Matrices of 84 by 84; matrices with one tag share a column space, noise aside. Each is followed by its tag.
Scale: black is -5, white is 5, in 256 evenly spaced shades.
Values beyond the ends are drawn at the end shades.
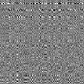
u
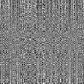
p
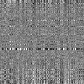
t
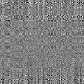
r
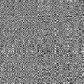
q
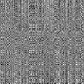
p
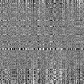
t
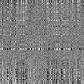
t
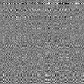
u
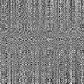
p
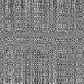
p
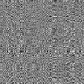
q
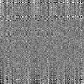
r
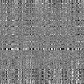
t
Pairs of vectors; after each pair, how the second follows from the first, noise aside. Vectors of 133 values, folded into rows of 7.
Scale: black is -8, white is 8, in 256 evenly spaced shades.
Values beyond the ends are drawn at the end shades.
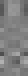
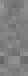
negated, shrunk.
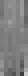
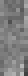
negated.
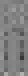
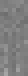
wrapped around, negated, shrunk.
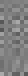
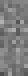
sign-scrambled.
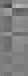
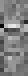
wrapped around, scaled up.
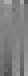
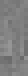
wrapped around, negated, shrunk.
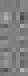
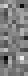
reversed, scaled up.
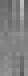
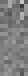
sign-scrambled.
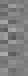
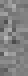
sign-scrambled.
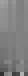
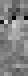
wrapped around, scaled up.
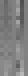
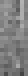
negated.
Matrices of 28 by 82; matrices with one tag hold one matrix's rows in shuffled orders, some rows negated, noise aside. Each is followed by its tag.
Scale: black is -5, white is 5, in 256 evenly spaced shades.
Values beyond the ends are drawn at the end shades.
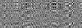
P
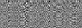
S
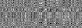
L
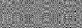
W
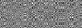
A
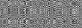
S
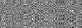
A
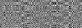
P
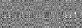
W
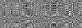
P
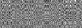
W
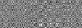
L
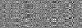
P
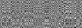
W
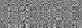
S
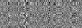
S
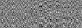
L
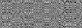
W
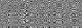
S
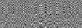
L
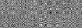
L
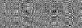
P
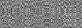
W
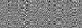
S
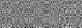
W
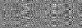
P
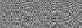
P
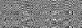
P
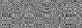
W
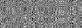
A
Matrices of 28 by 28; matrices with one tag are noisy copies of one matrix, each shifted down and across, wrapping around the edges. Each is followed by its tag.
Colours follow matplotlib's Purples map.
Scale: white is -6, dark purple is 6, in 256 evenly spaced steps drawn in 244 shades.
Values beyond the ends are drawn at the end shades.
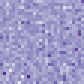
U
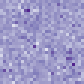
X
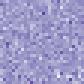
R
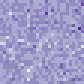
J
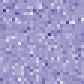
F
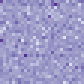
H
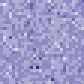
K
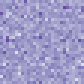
H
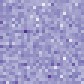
H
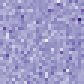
K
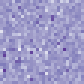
R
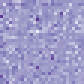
U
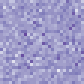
U
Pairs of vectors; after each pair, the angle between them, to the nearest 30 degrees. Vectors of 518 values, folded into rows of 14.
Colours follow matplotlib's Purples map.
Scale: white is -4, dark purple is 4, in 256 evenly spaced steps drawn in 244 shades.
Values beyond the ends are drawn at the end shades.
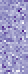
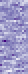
120 degrees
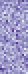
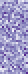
150 degrees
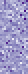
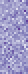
60 degrees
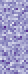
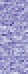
150 degrees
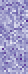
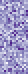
150 degrees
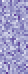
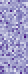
60 degrees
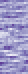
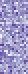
60 degrees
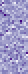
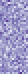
90 degrees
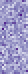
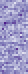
30 degrees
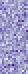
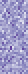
120 degrees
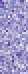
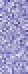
120 degrees
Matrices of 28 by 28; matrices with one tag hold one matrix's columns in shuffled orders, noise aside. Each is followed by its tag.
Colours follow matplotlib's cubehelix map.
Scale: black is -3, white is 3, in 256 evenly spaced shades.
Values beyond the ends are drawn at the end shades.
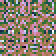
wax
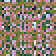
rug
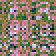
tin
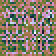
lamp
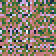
wax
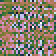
rug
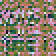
lamp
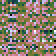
wax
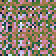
rug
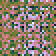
rug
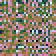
wax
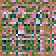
lamp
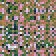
tin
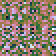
tin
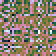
wax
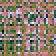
lamp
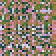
tin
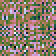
tin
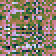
tin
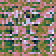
lamp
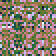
rug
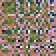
wax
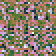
tin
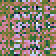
rug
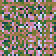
rug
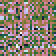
tin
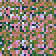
rug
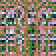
lamp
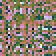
tin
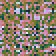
tin
